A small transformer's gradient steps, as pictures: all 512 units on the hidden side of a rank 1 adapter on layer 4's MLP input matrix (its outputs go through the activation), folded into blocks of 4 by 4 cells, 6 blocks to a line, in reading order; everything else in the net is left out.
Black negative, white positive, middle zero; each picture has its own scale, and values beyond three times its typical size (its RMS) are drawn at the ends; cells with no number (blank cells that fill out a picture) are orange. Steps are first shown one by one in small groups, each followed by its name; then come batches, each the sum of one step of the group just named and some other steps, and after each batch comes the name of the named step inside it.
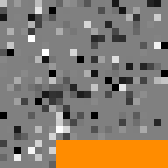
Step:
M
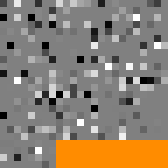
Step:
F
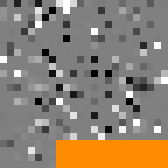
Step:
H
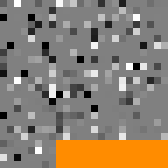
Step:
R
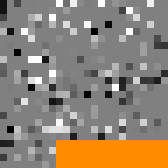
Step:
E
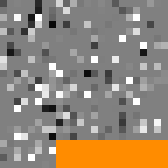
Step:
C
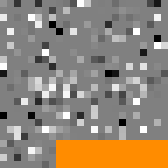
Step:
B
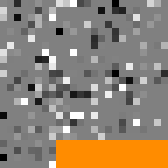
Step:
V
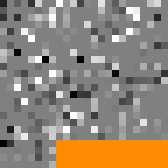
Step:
E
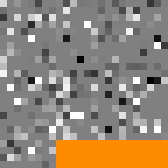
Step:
H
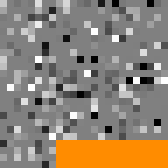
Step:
H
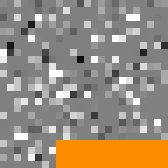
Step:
C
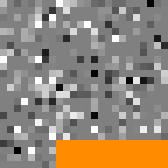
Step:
H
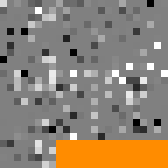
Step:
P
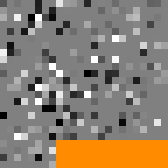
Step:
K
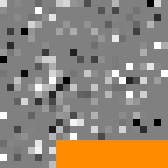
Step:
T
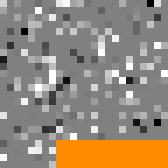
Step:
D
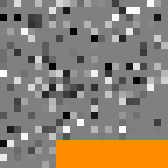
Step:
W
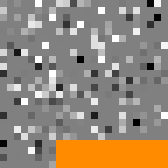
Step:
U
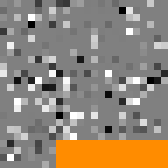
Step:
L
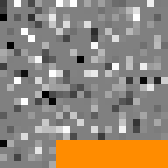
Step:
W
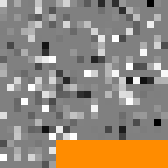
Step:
D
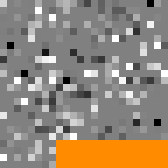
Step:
T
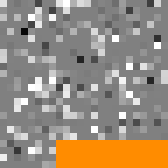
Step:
D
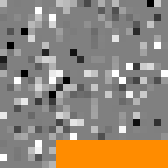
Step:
T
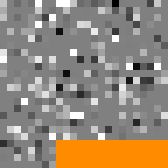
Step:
U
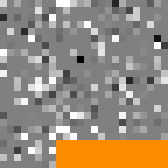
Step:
D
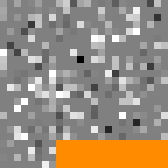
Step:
U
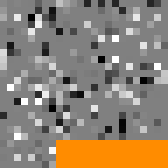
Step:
K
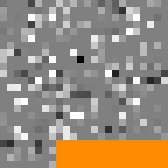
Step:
L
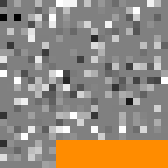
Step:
W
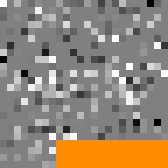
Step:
P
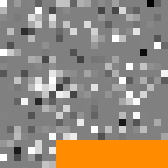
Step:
T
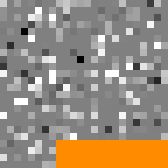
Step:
D
